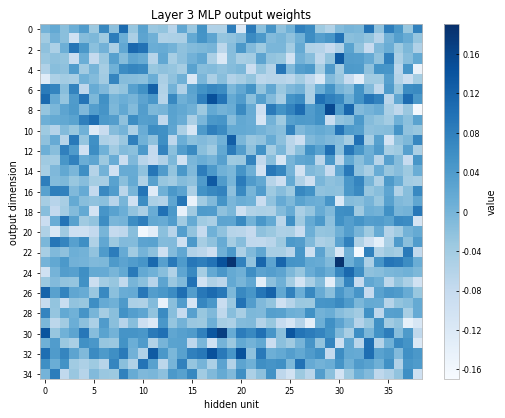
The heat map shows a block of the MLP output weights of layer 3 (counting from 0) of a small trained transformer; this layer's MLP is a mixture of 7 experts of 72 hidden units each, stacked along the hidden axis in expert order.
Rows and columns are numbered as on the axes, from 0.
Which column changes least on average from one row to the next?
13
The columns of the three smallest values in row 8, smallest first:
38, 22, 36
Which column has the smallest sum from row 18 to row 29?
5
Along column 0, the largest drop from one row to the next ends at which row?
27
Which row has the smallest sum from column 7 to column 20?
20
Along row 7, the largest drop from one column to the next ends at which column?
35
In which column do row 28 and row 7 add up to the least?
14
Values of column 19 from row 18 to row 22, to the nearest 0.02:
0 0.02 -0.06 -0.04 0.04
